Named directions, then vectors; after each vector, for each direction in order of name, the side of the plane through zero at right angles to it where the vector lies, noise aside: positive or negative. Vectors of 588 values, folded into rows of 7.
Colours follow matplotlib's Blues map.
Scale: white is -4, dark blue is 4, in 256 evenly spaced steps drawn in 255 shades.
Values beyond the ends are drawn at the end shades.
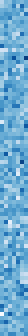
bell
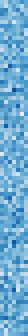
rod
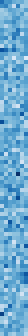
negative, negative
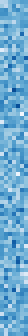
positive, positive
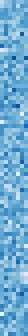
positive, positive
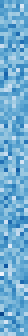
negative, positive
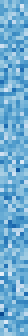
negative, positive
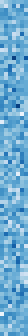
positive, positive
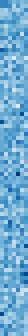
negative, negative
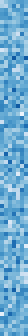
positive, positive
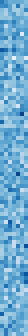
negative, negative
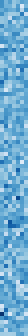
negative, positive
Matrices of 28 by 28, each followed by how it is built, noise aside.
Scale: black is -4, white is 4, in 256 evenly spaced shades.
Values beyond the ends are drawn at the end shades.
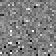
sparse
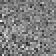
lower triangular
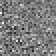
lower triangular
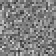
noise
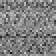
repeating columns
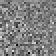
lower triangular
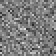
Toeplitz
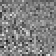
lower triangular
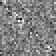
banded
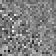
lower triangular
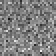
repeating columns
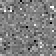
sparse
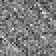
Toeplitz
